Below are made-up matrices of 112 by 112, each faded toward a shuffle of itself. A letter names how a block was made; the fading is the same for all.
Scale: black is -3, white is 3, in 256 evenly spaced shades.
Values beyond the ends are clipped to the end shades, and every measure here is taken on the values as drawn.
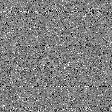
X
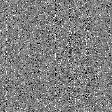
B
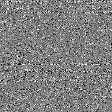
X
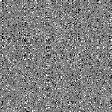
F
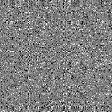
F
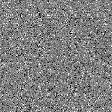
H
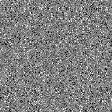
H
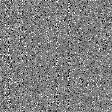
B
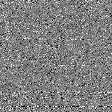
X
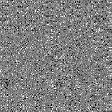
F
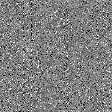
B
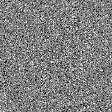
B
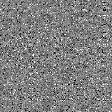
H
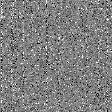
B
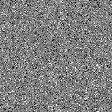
H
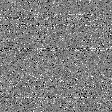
X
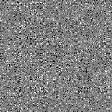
F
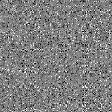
F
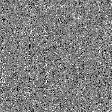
B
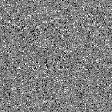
H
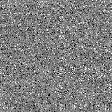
H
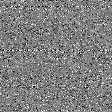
X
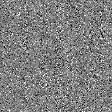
B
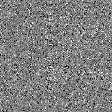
H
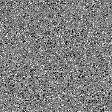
X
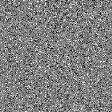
H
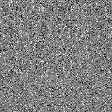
H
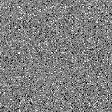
H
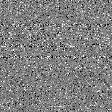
X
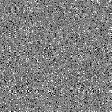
H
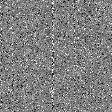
B
